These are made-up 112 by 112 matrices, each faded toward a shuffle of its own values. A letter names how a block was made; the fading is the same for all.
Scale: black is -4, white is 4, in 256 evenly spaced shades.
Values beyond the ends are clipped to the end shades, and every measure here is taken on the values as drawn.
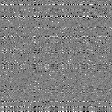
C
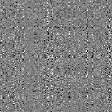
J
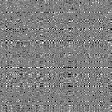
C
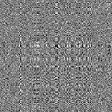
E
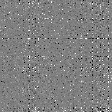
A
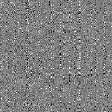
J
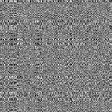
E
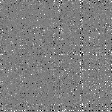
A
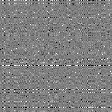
C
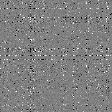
A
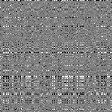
C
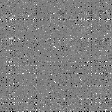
A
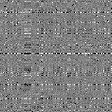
C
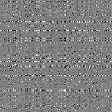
C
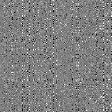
J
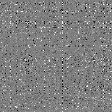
A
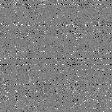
A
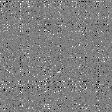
A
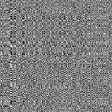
E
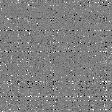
A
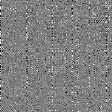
J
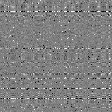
C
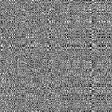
E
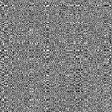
E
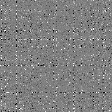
A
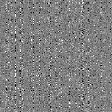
J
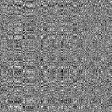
E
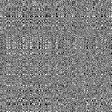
E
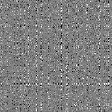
J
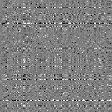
C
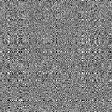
E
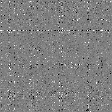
A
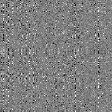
J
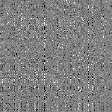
J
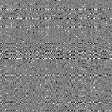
C
